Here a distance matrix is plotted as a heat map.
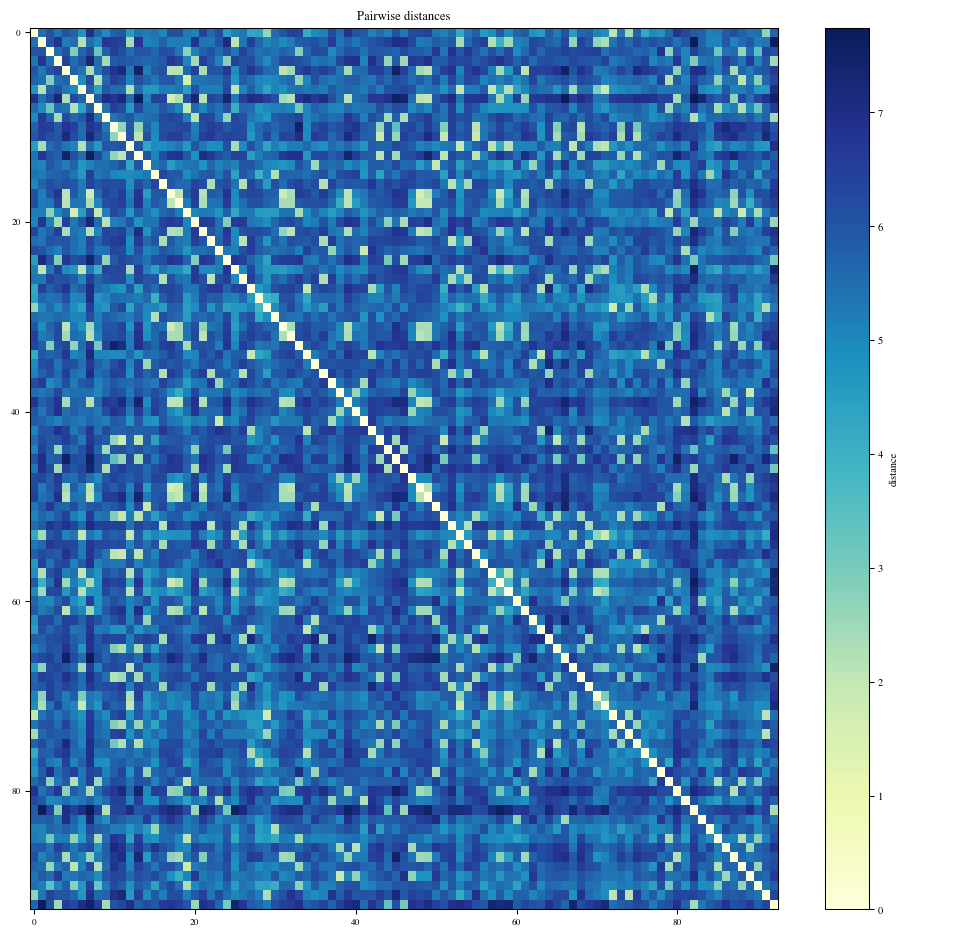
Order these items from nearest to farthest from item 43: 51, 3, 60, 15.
51, 15, 60, 3
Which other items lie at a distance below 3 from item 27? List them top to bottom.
34, 42, 56, 63, 76
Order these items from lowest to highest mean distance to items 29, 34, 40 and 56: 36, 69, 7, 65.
65, 36, 69, 7
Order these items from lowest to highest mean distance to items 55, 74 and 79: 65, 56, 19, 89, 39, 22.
19, 65, 56, 89, 22, 39
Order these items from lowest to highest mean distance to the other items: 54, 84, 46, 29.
29, 84, 54, 46
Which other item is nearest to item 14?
50
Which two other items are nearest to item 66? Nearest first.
83, 60
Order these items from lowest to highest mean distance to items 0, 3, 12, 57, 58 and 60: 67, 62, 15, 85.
67, 85, 15, 62
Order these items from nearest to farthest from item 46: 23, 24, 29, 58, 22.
24, 29, 23, 22, 58
